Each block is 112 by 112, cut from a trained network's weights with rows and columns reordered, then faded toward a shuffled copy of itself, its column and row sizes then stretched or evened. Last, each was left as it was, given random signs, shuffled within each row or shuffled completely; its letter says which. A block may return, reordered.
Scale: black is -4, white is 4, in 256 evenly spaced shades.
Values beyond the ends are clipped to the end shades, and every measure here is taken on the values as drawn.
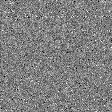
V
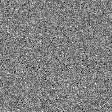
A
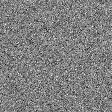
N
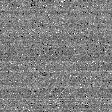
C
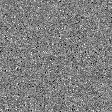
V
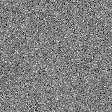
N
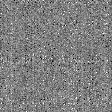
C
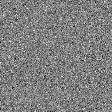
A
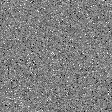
N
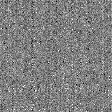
C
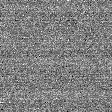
V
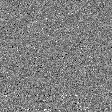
V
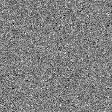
A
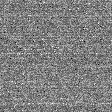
V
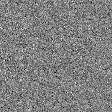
A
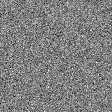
N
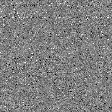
C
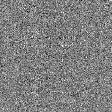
C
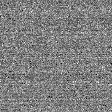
C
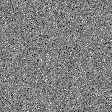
N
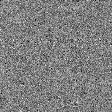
A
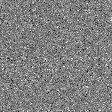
V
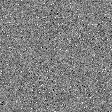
V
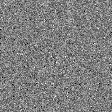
A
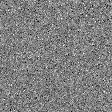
N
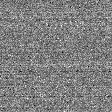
V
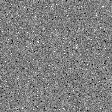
A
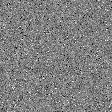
N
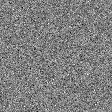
N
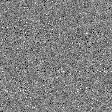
A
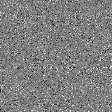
C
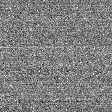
V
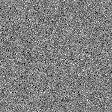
V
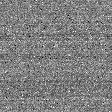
V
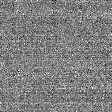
C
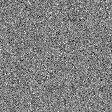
N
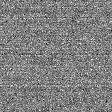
V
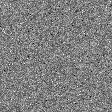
N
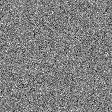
N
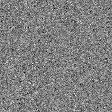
A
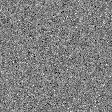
N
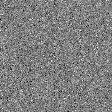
A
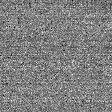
C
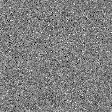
A
